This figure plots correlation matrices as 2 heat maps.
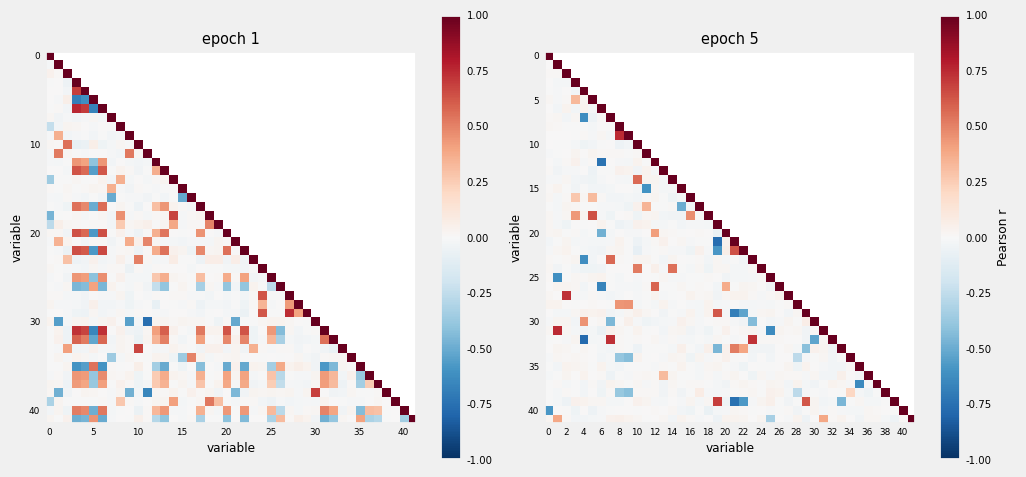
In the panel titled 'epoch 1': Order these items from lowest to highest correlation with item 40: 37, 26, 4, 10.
26, 10, 37, 4
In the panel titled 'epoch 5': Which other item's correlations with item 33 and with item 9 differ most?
8
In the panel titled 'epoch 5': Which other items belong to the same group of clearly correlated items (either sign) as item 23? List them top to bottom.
4, 7, 30, 32
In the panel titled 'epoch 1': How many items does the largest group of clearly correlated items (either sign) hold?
18
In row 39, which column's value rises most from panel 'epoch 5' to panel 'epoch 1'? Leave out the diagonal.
21
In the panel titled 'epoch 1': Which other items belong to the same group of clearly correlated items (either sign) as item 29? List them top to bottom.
24, 27, 28
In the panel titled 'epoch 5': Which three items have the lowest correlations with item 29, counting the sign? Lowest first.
21, 22, 33
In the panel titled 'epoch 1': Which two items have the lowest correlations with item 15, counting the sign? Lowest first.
16, 34
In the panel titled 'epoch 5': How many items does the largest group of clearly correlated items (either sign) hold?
6
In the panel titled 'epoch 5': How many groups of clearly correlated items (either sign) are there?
12
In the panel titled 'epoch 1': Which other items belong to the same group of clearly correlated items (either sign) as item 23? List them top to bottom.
2, 10, 33
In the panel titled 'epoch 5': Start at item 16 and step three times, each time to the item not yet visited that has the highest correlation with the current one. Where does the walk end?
3
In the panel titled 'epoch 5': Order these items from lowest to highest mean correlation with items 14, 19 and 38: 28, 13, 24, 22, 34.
22, 28, 13, 34, 24
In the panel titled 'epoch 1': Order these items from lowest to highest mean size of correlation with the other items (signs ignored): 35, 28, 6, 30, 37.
28, 30, 37, 35, 6
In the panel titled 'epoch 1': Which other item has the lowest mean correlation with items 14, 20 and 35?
0
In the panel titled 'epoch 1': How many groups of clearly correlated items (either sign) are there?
6
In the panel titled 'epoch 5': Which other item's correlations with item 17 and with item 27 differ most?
2
